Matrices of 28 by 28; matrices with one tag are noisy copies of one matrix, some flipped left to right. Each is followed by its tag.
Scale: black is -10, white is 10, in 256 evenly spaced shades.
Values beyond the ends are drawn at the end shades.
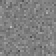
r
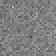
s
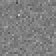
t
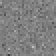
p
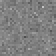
s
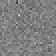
t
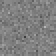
r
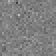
t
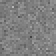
s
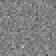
p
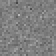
t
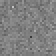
s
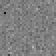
p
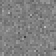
r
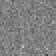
p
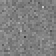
s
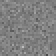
p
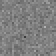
r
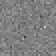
r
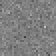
r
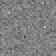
r
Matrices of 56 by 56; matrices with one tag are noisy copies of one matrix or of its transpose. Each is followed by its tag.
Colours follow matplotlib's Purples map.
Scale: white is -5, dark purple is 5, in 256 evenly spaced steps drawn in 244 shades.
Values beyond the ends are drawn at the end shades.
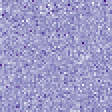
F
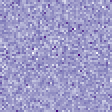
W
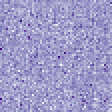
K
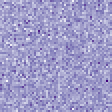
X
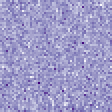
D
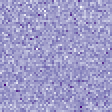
X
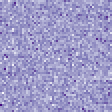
F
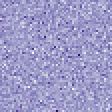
W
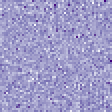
F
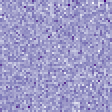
F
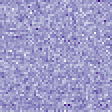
K
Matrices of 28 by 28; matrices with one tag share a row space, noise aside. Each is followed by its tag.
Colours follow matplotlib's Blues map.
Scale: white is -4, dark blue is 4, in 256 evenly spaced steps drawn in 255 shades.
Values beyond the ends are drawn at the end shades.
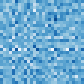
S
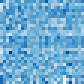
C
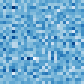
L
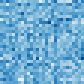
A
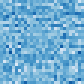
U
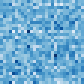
S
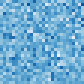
L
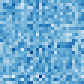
A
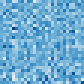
L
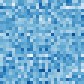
A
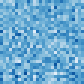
S
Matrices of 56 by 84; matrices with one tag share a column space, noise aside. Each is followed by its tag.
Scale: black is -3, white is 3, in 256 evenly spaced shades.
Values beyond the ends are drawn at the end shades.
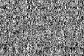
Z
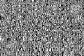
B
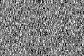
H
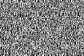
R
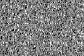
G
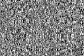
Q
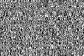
R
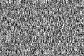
H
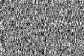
H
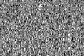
B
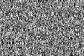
R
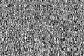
B
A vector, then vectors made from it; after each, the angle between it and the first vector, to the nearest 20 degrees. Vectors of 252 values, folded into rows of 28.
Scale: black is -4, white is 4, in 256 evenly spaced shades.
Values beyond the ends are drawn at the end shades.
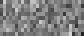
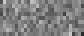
20 degrees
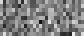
140 degrees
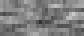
100 degrees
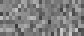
60 degrees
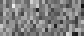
40 degrees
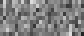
20 degrees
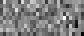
40 degrees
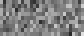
160 degrees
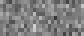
120 degrees
